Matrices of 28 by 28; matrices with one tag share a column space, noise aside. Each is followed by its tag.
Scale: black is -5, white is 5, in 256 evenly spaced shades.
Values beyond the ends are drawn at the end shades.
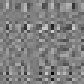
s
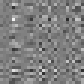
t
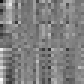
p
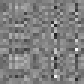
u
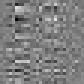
t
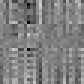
p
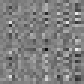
u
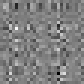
s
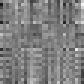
p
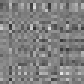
s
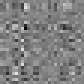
s
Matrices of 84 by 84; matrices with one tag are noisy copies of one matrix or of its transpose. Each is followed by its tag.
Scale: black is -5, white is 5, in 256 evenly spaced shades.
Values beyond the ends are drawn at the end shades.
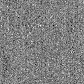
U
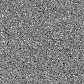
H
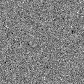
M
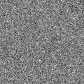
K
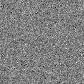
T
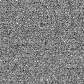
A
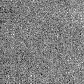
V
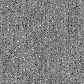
U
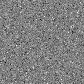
M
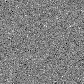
T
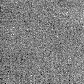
V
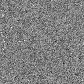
H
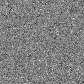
K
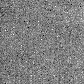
V
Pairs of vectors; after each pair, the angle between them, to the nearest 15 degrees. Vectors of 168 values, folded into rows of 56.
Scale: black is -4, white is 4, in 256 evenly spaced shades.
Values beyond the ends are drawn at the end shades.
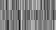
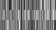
150 degrees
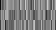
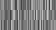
105 degrees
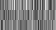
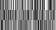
15 degrees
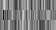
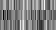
45 degrees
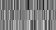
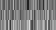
30 degrees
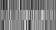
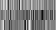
165 degrees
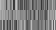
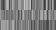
105 degrees
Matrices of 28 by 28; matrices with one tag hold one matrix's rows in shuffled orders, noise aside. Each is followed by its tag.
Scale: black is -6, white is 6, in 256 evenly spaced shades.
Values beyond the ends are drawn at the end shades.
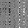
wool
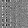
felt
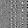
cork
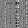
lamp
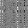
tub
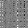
tub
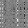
tub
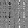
wool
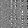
cork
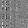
felt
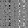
wool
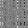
tub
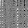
tub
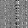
lamp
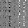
wool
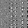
cork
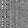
felt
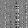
lamp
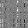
tub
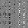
wool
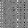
tub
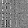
felt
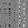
wool
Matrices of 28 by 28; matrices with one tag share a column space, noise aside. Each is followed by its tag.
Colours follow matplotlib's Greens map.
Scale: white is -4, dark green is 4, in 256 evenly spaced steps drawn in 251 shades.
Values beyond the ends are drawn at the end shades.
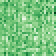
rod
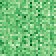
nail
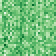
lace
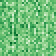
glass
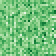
lace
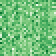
lace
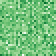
nail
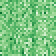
lace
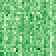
rod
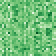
glass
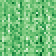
rod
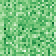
lace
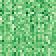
rod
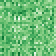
rod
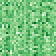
glass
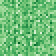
nail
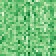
rod
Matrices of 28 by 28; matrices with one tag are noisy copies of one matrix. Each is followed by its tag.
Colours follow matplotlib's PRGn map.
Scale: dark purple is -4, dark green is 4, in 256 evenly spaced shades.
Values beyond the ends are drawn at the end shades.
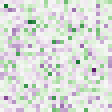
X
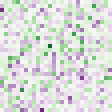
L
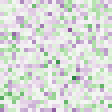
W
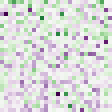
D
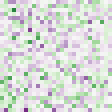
W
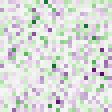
X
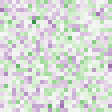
X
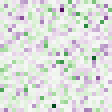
W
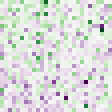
D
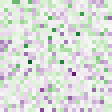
L
